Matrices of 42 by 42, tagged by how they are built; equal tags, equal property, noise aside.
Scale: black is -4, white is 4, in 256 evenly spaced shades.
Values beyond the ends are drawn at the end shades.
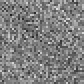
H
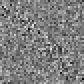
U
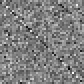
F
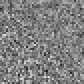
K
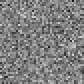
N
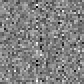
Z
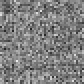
N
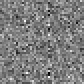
Z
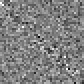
U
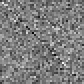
F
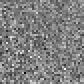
K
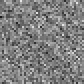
H
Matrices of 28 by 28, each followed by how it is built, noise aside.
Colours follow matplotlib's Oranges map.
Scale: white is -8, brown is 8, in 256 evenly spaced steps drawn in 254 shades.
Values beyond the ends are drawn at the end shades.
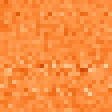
uneven rows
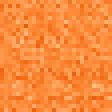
repeating columns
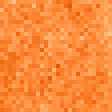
smooth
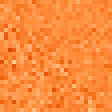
lower triangular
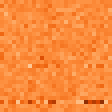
uneven rows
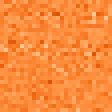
uneven rows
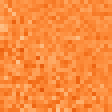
lower triangular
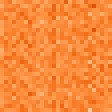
repeating rows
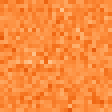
noise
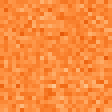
low rank
